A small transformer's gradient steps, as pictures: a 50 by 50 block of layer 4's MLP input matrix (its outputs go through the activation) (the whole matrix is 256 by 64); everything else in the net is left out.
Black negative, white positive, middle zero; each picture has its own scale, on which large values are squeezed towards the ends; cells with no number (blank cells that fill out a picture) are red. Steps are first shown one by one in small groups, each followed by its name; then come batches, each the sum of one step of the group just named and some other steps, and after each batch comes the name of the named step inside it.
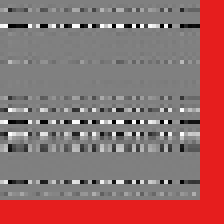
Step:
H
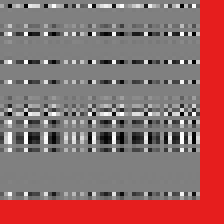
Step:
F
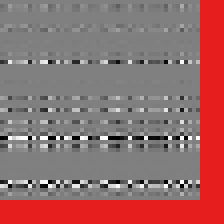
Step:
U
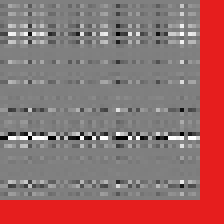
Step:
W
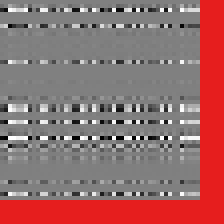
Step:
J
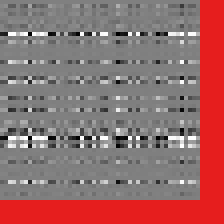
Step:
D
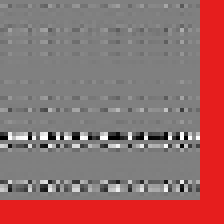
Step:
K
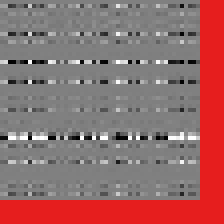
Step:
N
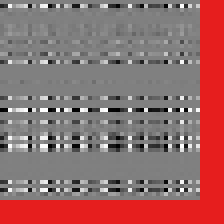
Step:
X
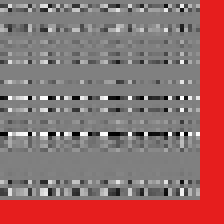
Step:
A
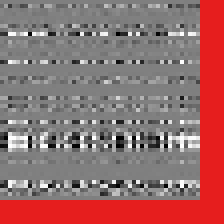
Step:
D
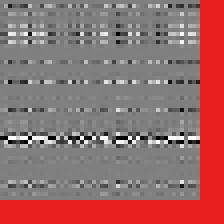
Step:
W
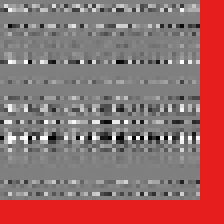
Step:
J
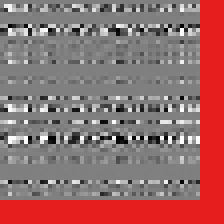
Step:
J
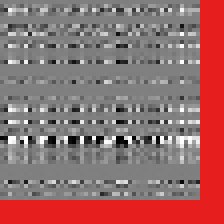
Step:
J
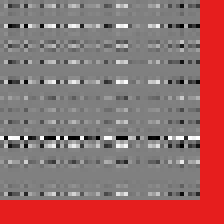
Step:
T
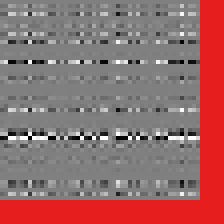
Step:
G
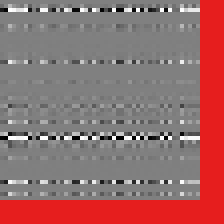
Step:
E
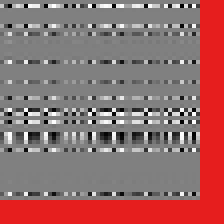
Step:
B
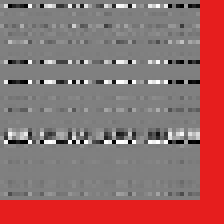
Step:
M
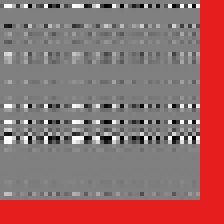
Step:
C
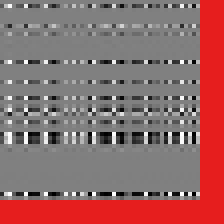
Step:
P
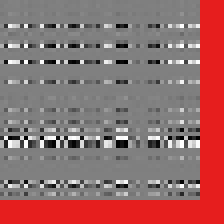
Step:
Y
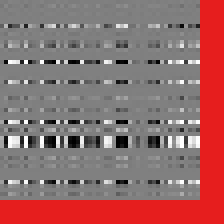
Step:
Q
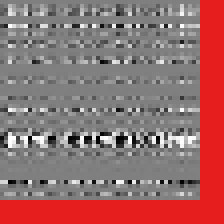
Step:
G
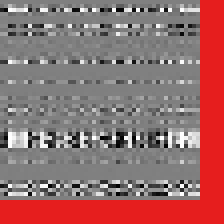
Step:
E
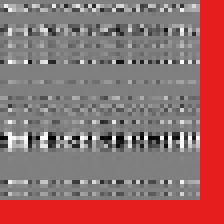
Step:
E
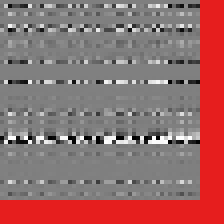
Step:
M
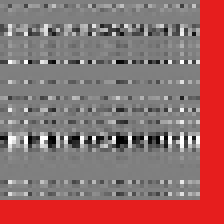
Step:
Q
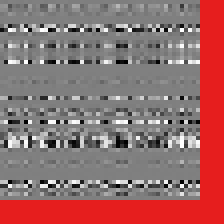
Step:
Y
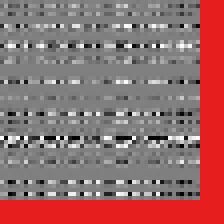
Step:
T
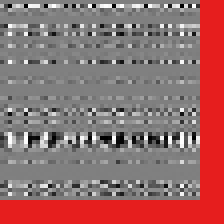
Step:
B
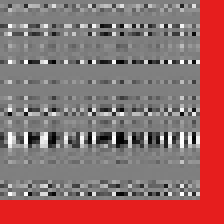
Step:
P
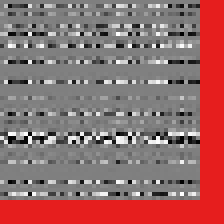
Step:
M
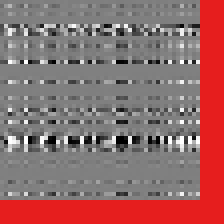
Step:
Q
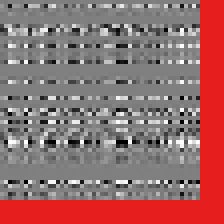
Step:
Y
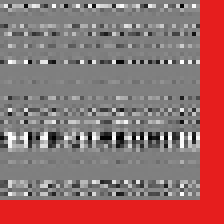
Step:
B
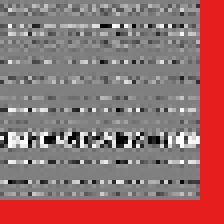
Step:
T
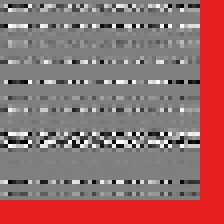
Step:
M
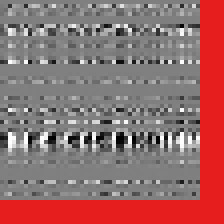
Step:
T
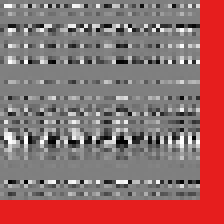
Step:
Y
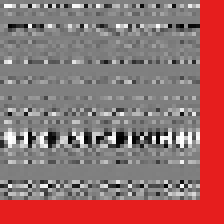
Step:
T
